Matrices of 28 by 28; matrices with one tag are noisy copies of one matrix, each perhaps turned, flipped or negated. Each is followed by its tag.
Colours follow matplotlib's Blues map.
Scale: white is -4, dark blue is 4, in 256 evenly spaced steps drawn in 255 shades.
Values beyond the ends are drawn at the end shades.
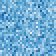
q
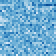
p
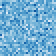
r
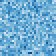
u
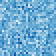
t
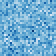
q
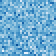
u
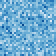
q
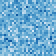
q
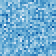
t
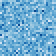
r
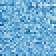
p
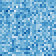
q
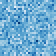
t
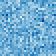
t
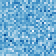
q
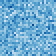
q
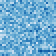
p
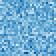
u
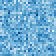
t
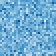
r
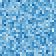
u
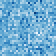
t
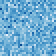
r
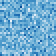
r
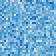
r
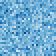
q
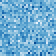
t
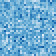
t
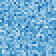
r
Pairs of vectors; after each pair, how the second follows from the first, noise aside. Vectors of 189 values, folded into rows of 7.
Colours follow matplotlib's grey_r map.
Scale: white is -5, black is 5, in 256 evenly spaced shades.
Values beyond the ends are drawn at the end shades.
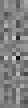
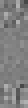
negated, partly zeroed.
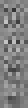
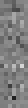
reversed, partly zeroed.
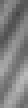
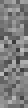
shuffled.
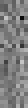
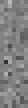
reversed, partly zeroed.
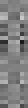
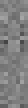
shrunk.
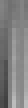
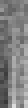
copied.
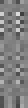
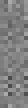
reversed, negated, shrunk.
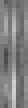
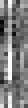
wrapped around, scaled up.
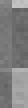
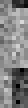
negated, scaled up.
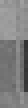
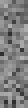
shuffled.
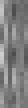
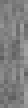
reversed, shrunk.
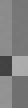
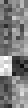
negated, scaled up.
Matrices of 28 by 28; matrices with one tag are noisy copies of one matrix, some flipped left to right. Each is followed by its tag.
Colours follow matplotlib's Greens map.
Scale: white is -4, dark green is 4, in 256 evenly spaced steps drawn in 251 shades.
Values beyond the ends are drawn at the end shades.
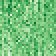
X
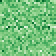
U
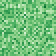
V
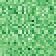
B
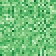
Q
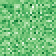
V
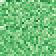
U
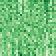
X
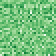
V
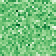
U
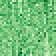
X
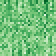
X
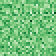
V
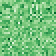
V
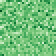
U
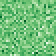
V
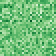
V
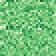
U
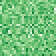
B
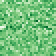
U
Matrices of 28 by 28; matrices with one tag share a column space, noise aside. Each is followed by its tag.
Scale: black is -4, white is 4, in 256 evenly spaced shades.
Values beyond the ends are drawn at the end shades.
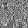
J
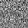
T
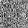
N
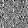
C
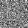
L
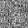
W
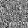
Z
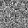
T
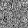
T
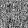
J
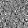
Z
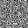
L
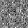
W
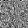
Z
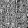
W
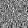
Z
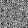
L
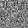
T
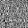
Z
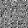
L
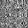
N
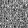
N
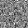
Z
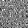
L
